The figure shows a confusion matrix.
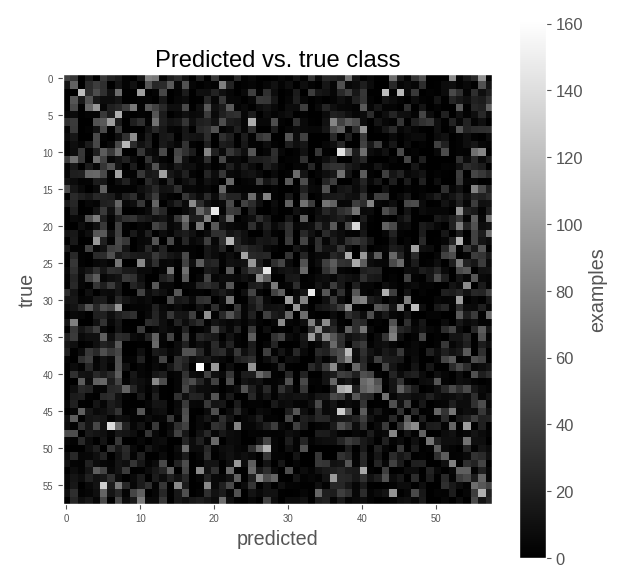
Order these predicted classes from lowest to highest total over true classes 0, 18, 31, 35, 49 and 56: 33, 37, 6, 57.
57, 6, 33, 37
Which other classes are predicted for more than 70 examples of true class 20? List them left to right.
18, 39, 53
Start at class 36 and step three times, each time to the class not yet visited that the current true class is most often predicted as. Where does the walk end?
25
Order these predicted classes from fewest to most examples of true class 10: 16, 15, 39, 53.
53, 39, 16, 15
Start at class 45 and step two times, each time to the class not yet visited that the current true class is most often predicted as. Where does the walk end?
38
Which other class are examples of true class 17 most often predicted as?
41
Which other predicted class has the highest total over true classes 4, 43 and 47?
6
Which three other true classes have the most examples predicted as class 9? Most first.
8, 4, 56
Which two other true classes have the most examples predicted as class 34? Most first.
56, 44
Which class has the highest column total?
7
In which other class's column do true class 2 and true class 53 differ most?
45
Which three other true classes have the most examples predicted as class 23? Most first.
52, 47, 54
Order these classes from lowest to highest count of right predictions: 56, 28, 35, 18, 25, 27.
27, 18, 28, 35, 25, 56
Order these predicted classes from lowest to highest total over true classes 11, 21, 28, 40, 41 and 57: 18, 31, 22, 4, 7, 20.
31, 18, 20, 22, 7, 4
